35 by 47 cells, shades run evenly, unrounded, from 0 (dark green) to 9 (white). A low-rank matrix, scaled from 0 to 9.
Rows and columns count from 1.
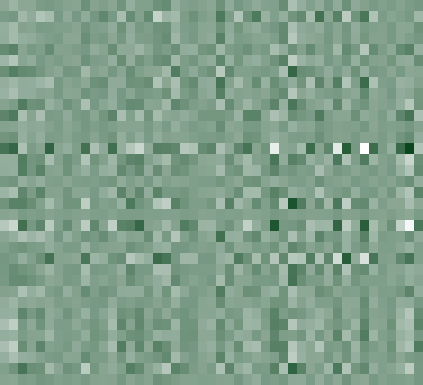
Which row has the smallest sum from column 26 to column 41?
19
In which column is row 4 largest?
33
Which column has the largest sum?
46
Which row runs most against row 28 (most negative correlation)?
5
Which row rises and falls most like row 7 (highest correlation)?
26
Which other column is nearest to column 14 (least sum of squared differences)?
47
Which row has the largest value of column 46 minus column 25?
21
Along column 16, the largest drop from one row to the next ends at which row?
15
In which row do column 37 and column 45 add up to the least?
14
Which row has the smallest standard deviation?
20
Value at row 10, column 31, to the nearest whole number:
3
